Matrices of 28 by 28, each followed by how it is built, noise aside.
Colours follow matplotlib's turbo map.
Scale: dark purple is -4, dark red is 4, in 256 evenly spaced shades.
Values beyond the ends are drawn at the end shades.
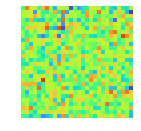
low rank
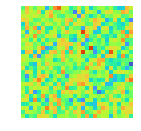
Hankel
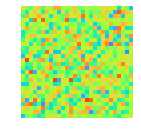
Hankel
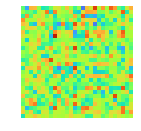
low rank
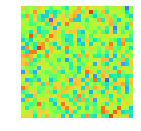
Hankel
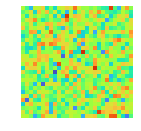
Hankel
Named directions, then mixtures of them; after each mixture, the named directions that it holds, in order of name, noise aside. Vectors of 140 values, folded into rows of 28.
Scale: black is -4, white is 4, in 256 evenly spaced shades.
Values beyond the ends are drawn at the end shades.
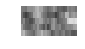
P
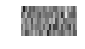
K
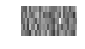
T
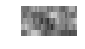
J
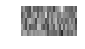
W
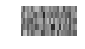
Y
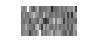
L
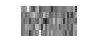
L.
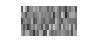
K.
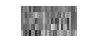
J, T, Y.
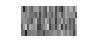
K, W.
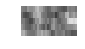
P.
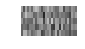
Y.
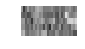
K, P.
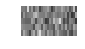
L, T, W.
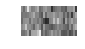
J, L.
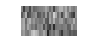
J, K, W.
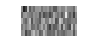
K, T.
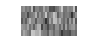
J, L, W.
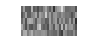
W.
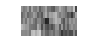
J, L, W.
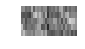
P, W.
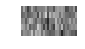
J, W.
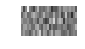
K, L.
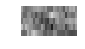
J.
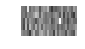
L, T.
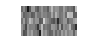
L, Y.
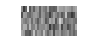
K, L, T.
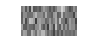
T, W.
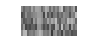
P, W, Y.
